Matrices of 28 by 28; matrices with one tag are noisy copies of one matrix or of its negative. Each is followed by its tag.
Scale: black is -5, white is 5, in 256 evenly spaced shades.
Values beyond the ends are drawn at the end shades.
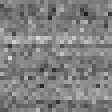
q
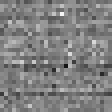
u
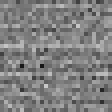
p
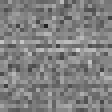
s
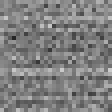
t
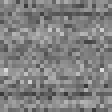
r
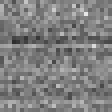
q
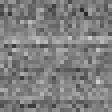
q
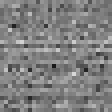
s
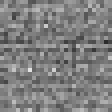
s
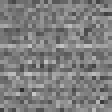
p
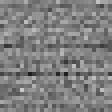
p
